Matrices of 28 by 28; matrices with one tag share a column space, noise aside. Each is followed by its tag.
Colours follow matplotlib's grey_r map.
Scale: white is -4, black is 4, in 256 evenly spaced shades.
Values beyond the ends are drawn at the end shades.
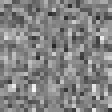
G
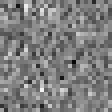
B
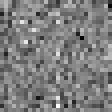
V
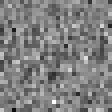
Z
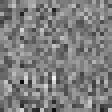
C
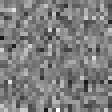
C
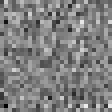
V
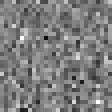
Z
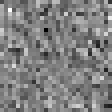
V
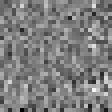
C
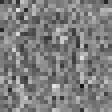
G
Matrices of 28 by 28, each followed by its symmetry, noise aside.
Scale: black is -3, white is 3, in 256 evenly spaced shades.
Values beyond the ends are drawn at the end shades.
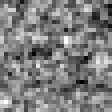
no symmetry.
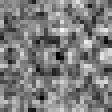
mirrored top to bottom.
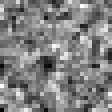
symmetric across the other diagonal.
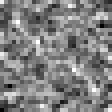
same after a half turn.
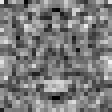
mirrored left to right.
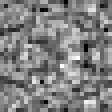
mirrored top to bottom.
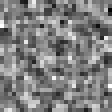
antisymmetric.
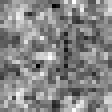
mirrored top to bottom.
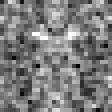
mirrored left to right.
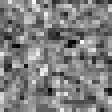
antisymmetric.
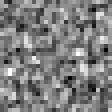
same after a half turn.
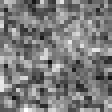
symmetric across the other diagonal.
